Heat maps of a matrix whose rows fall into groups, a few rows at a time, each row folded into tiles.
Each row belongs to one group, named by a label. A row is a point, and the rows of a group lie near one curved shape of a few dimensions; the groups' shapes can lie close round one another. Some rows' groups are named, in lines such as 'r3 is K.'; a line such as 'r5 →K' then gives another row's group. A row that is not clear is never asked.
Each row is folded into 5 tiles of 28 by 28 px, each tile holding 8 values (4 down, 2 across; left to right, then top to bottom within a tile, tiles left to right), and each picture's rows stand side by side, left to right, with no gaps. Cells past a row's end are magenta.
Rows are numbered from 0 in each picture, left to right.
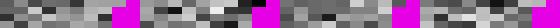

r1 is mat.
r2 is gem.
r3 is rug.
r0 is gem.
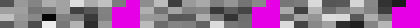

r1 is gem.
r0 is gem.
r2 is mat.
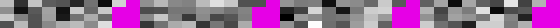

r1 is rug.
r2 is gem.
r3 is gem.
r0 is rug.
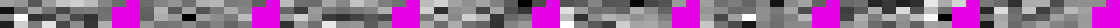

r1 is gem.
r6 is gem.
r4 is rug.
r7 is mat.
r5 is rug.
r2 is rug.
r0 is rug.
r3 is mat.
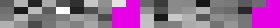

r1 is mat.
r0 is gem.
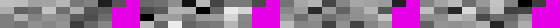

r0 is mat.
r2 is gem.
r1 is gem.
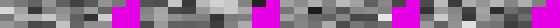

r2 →gem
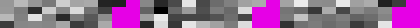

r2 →mat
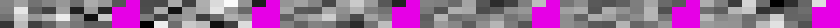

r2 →mat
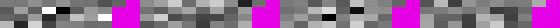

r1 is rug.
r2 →gem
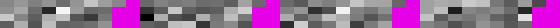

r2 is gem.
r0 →gem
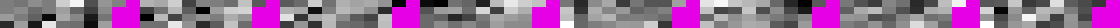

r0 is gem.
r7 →mat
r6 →mat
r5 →mat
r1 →gem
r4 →mat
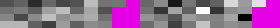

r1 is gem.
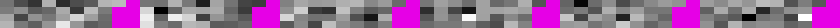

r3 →gem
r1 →mat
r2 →gem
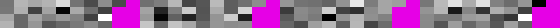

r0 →gem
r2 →gem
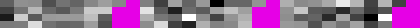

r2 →gem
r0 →gem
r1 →rug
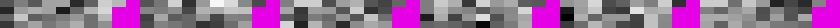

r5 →mat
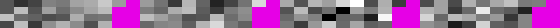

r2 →gem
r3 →gem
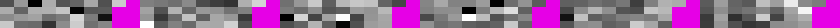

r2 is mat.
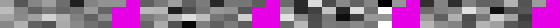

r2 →rug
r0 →rug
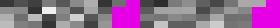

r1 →mat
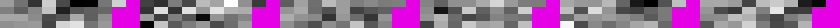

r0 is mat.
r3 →rug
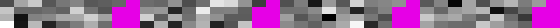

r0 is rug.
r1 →gem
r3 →gem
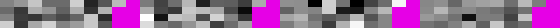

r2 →mat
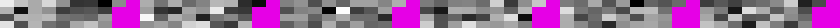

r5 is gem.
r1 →mat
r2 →gem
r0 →mat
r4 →rug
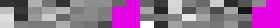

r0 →mat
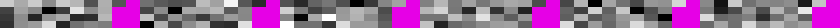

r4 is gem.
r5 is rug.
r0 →gem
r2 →rug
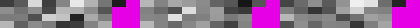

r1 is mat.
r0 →mat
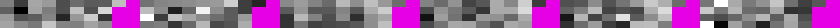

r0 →rug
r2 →mat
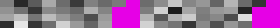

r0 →rug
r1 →gem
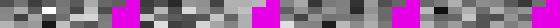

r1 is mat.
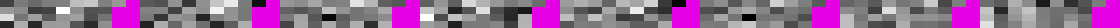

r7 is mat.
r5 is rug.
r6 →gem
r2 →rug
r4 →mat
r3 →gem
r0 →gem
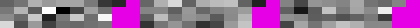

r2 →rug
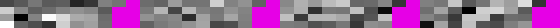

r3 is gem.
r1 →gem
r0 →rug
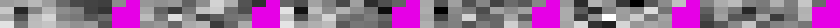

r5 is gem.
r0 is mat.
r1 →mat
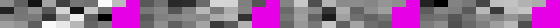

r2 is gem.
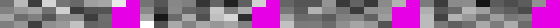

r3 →mat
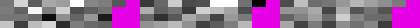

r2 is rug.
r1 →mat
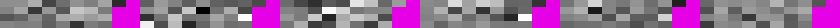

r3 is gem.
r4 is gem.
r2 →gem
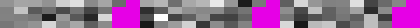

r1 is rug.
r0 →gem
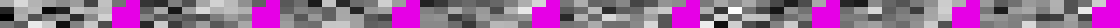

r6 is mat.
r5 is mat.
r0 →gem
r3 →mat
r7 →rug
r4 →gem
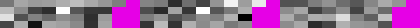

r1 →gem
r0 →gem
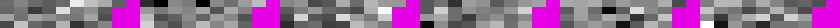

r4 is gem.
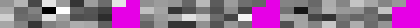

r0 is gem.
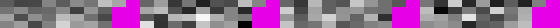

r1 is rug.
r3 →rug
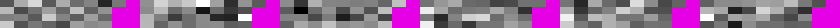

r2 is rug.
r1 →gem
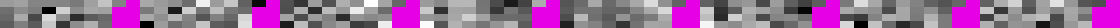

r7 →mat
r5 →mat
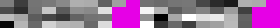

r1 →rug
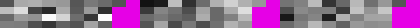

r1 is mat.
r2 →gem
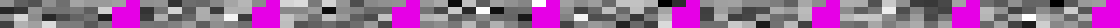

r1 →gem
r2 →gem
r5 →gem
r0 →rug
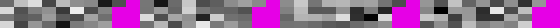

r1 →mat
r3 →rug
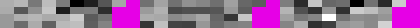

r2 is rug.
